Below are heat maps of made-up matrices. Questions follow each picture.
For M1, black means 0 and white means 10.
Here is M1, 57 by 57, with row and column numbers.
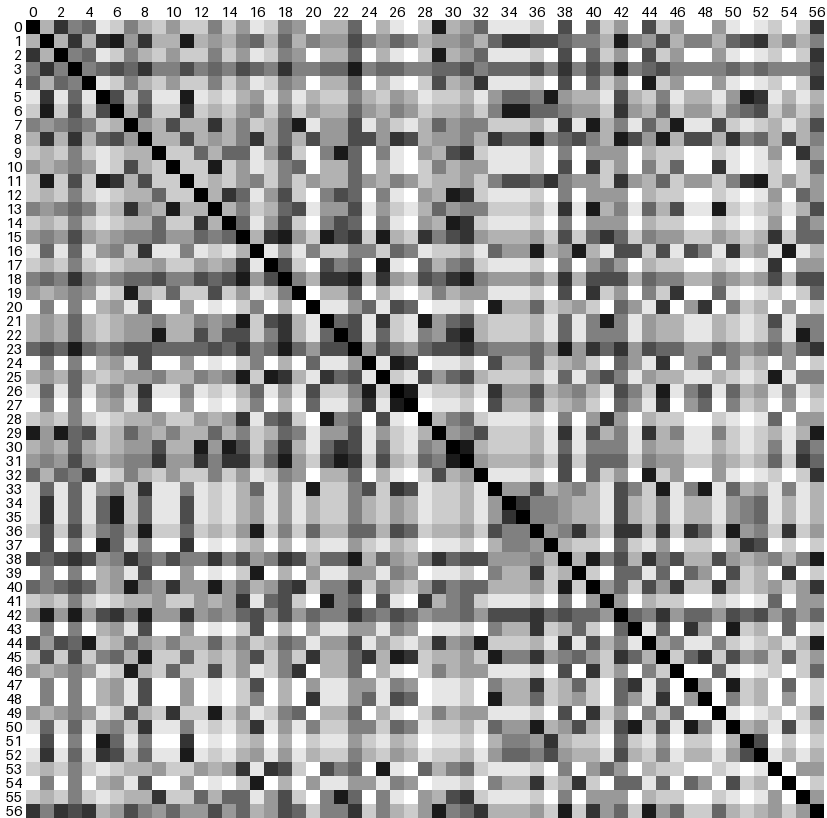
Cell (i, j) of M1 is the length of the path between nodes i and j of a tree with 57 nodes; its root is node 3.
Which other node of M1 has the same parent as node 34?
35
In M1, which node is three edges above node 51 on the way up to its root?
1
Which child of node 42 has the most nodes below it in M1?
8
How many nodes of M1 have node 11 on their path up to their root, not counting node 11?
4
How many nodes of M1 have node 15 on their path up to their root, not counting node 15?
6
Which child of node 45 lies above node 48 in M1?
33
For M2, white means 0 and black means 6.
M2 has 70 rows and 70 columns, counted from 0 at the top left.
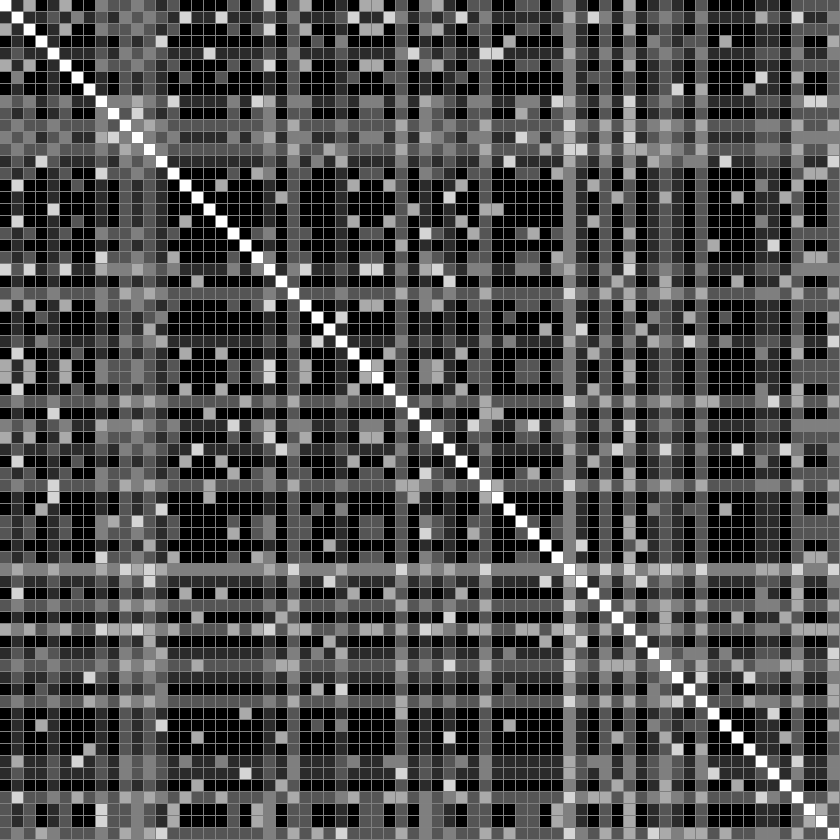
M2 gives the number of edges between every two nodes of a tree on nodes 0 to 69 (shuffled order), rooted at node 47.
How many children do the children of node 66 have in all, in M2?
7
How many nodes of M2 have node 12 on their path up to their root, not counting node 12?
4
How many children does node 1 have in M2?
6
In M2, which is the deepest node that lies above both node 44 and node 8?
52
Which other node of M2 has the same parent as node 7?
62
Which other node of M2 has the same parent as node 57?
26
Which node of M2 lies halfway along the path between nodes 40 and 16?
55
